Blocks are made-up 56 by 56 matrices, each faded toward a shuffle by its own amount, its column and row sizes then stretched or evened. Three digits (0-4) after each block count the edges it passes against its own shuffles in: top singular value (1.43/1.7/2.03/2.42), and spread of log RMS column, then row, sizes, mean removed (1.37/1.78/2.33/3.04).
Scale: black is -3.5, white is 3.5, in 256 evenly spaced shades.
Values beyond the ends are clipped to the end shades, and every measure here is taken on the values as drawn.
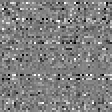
0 2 4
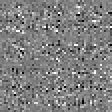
1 2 3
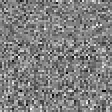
3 0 2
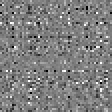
3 2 3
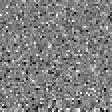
1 0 1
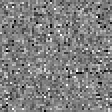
1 1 2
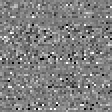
0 0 4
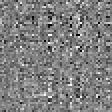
3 3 2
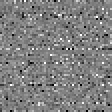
1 0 3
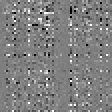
0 4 3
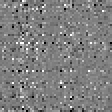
1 2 3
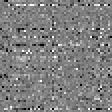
3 1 3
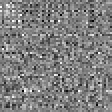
3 1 3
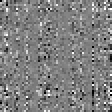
0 4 2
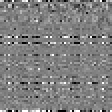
4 1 4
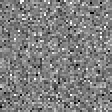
1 0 0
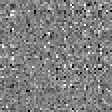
2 2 1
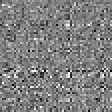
3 1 3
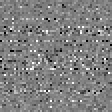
0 0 4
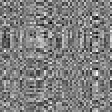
4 4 2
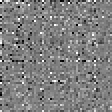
3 2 2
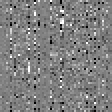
0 4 1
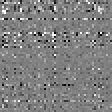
3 3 4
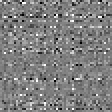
3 2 4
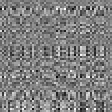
4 2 4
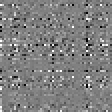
1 3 4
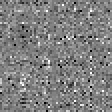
2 2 2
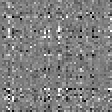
3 3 3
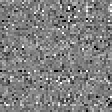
1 1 2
